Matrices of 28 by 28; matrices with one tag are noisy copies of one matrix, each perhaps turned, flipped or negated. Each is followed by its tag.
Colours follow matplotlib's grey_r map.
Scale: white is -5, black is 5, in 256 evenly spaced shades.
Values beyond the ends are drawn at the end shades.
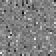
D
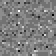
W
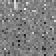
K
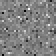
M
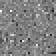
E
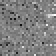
K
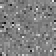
D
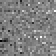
K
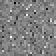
W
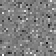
M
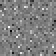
M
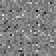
W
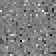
E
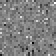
D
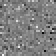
D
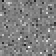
M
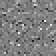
W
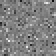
M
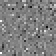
M
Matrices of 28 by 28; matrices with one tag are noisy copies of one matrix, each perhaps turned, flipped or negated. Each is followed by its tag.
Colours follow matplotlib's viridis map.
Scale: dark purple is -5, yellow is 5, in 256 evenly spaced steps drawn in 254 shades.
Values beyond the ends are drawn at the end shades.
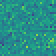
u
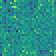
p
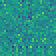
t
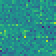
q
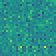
t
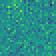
u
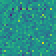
t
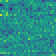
p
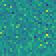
t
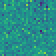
u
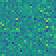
t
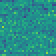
p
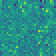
p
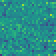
p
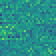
q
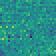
q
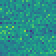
q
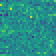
p
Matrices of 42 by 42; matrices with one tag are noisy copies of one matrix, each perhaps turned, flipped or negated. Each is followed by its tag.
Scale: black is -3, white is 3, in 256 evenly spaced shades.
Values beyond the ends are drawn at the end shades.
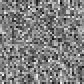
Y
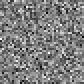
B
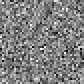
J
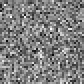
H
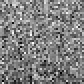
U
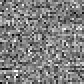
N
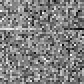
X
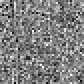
N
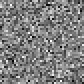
J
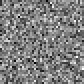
B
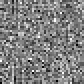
N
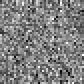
Y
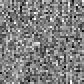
N
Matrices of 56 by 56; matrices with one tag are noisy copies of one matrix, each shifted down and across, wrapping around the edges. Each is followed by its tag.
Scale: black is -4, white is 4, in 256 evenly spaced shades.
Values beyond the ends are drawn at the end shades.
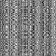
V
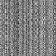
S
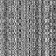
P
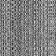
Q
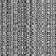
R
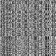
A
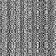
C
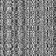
P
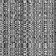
R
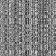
A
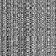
R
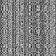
C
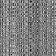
Q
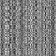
P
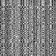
C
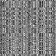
A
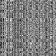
A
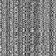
C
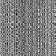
Q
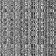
A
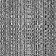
Q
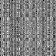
A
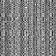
C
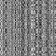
P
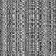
V
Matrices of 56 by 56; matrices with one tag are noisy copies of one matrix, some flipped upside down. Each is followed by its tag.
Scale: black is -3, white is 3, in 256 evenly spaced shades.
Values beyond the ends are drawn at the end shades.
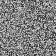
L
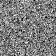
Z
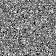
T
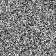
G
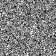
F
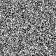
T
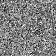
Z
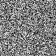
Z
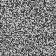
L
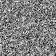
F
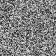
Z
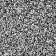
L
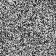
G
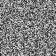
L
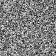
T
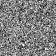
T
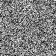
Z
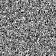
F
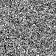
Z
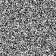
F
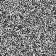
G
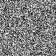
Z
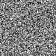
Z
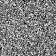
L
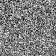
Z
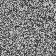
L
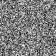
F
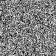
G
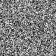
Z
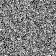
Z
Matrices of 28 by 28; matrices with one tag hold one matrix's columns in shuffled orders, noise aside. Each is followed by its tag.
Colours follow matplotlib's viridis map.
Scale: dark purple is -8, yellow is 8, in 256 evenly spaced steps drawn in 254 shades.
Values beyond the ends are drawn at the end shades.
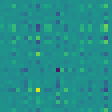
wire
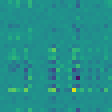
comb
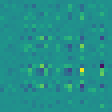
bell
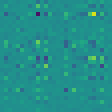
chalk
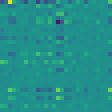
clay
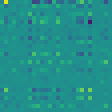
clay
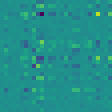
chalk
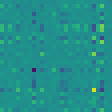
wire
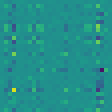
wire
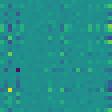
wire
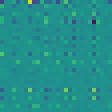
clay
